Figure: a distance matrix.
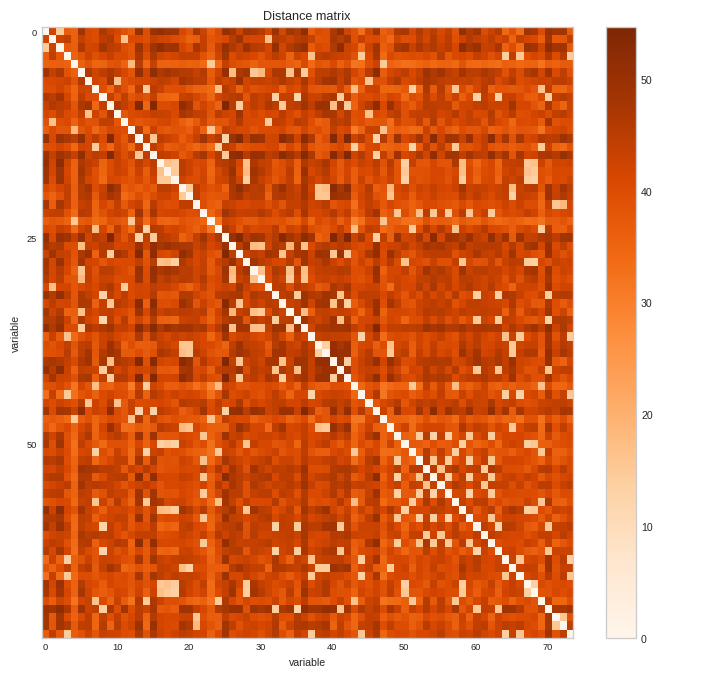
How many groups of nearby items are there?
15
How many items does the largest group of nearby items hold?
8
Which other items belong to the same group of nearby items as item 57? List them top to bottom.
7, 14, 24, 43, 51, 69
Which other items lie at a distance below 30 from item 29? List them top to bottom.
5, 26, 30, 34, 36
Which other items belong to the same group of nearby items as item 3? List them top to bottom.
37, 44, 64, 66, 73
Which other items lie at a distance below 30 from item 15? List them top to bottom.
13, 25, 46
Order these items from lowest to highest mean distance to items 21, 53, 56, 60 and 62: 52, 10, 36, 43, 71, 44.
52, 71, 43, 44, 10, 36
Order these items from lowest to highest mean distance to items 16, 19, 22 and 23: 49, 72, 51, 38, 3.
49, 38, 51, 3, 72
